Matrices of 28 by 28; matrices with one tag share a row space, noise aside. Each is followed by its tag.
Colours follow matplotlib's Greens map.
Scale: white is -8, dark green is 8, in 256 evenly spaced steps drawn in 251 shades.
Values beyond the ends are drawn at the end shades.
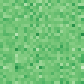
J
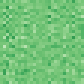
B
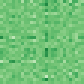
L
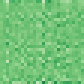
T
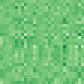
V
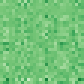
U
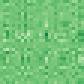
U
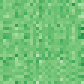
J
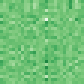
L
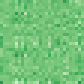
V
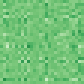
U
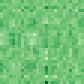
L
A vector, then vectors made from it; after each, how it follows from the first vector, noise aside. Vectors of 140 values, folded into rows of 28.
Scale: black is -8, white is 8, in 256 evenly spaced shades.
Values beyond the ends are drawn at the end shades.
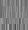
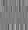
negated, partly zeroed.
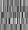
wrapped around, negated, scaled up.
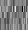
wrapped around, scaled up.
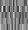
wrapped around, scaled up.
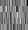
wrapped around, negated, scaled up.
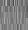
wrapped around.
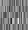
wrapped around, negated, scaled up.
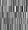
wrapped around, scaled up.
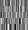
scaled up.
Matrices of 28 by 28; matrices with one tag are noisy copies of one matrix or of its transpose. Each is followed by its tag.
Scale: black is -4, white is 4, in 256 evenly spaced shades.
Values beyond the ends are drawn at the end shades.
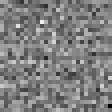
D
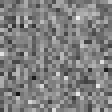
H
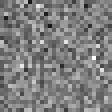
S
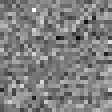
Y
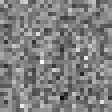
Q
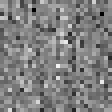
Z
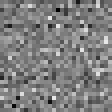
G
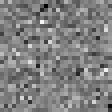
D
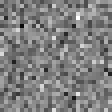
H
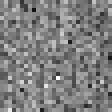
Z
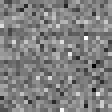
Q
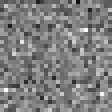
G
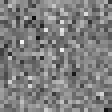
D
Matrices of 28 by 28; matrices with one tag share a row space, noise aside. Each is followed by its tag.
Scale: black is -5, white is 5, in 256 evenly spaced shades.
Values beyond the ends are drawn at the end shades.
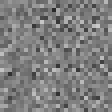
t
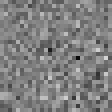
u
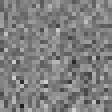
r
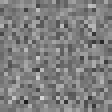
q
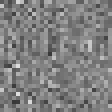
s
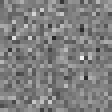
s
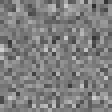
t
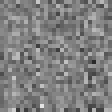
q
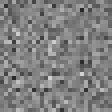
s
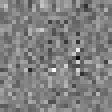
u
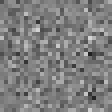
q
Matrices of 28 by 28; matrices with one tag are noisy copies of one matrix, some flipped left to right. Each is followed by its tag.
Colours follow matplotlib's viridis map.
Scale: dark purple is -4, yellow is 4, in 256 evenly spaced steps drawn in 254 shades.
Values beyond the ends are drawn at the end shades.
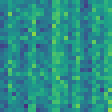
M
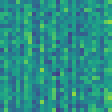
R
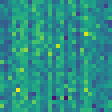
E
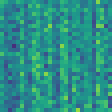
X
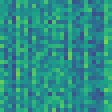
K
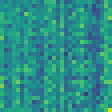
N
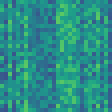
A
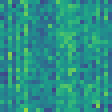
A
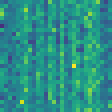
E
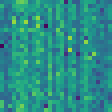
E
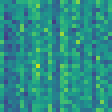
X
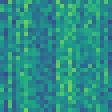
A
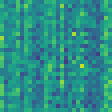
N
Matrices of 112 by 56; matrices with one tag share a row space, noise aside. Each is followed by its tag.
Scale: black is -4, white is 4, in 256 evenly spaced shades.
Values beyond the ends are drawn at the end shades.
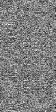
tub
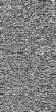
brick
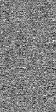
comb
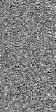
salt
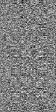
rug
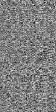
rug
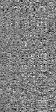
rug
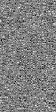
comb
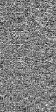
brick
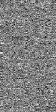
brick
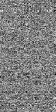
tub
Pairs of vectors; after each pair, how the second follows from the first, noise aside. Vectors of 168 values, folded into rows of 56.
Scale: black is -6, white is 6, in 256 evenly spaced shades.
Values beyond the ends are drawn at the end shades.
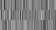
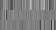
reversed, partly zeroed.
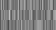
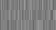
shrunk.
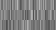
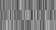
negated.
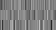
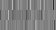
reversed, partly zeroed.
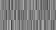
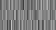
negated.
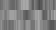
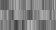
reversed.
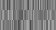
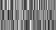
negated, scaled up.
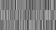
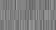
shrunk.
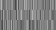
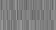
negated, shrunk.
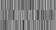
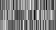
negated, scaled up.
